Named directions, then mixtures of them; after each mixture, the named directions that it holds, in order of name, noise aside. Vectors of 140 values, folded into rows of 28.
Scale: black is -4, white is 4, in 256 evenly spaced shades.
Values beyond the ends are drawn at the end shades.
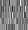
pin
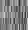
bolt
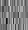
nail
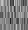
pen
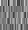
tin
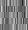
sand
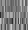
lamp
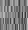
bolt.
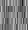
sand.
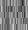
sand.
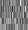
pin.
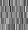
nail, pin, tin.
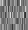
pen, pin, tin.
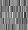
bolt, pin.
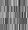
bolt, sand.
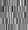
nail, pin.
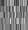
bolt, pen.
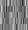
sand.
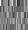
tin.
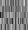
lamp.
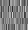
pin.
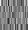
pin, tin.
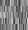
bolt, pen.
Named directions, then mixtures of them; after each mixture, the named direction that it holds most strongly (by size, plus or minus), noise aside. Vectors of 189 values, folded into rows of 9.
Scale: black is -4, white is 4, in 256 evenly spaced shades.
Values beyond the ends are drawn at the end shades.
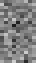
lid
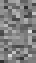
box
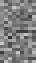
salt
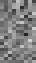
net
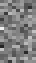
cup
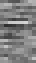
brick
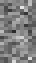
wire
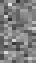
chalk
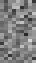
net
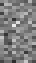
lid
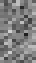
net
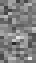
chalk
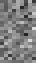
net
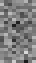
lid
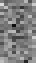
lid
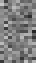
salt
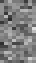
chalk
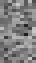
net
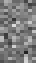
lid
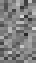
net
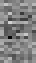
salt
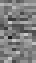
salt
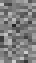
lid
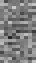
salt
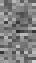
salt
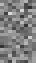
cup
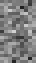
wire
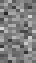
cup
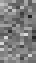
net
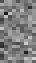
cup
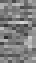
brick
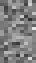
net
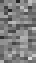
wire
